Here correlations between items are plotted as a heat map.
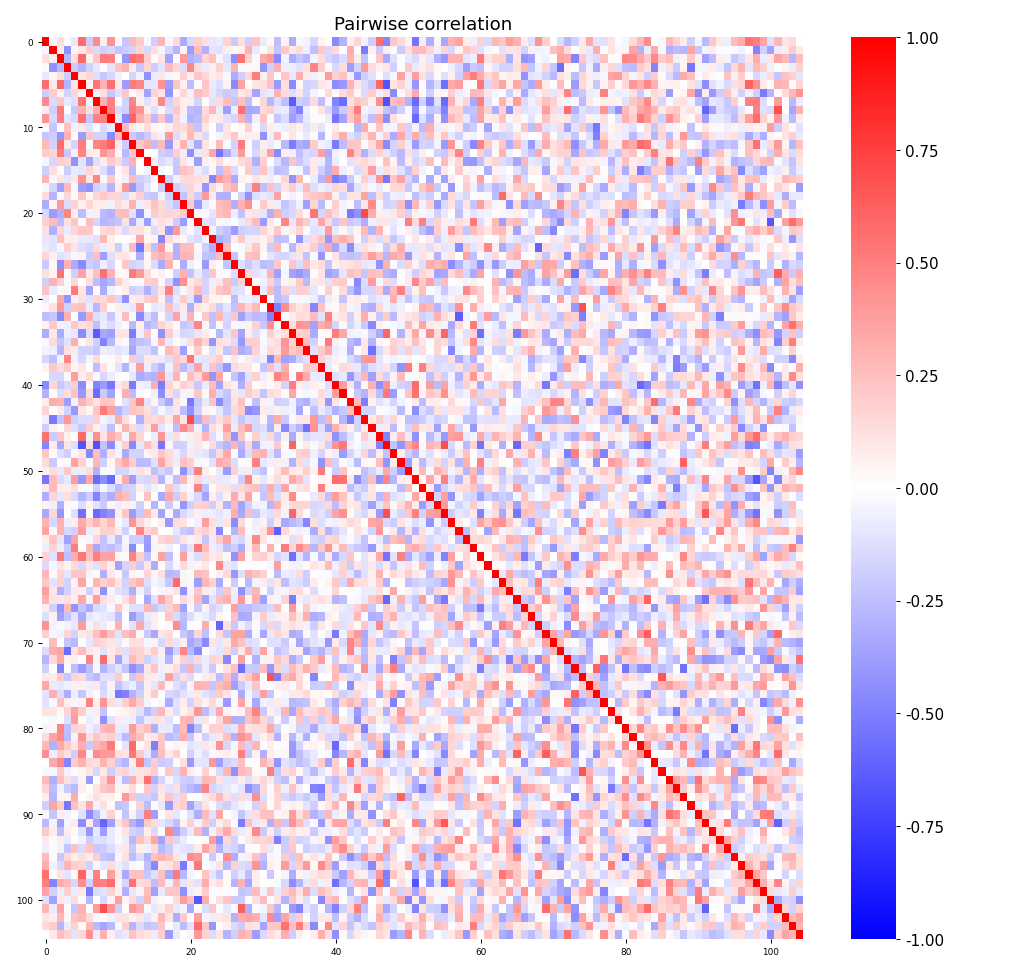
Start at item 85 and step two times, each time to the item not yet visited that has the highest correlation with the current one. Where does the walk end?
31
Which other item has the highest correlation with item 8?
101
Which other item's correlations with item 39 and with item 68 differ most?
24
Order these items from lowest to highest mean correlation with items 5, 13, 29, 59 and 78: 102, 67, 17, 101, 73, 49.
73, 67, 17, 101, 49, 102
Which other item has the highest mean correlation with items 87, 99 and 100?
90
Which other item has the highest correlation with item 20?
44
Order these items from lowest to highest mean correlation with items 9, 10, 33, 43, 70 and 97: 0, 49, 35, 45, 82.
45, 35, 49, 82, 0
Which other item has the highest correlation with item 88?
49
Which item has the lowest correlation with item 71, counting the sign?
3
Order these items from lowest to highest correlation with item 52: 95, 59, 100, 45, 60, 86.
100, 60, 86, 45, 59, 95
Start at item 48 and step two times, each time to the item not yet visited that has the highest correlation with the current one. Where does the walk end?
76
